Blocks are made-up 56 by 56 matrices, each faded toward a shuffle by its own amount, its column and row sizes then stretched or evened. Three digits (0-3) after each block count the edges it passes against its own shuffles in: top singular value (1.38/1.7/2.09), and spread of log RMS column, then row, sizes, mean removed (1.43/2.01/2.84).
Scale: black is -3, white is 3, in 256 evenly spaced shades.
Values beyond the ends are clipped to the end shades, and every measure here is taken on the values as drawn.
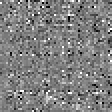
0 2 2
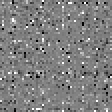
0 2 2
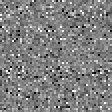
0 0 2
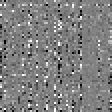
0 3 1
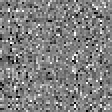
2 2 0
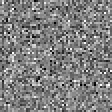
1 1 1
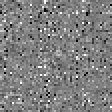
0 2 1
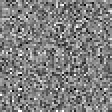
2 1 0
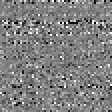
0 0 3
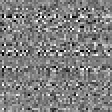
3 1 3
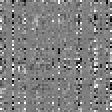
2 3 2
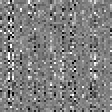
3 3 0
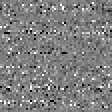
0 1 2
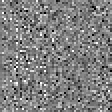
0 2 0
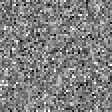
0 0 0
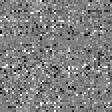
0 1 2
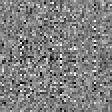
1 2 1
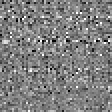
1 0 2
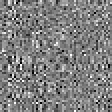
3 2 0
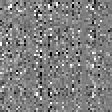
1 3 1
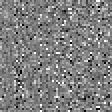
1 2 0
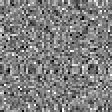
3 0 0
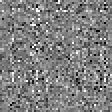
1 2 1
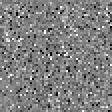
0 0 1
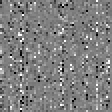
1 3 0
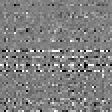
3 1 3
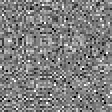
3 0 0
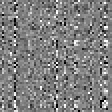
3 3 0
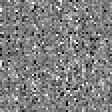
0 2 1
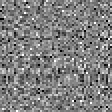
3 1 0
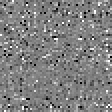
0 1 2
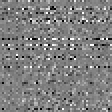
2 2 3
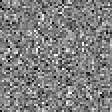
2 1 0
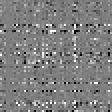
1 3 3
